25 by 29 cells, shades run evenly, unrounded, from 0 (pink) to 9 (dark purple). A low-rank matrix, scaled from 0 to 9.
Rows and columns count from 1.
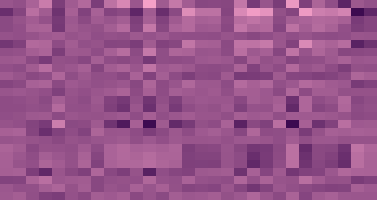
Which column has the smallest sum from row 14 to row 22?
28
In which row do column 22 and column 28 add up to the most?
2
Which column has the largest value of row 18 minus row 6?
24
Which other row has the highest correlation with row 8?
22
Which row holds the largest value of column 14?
16
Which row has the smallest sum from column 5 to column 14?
1
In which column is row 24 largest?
20
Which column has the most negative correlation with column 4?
8
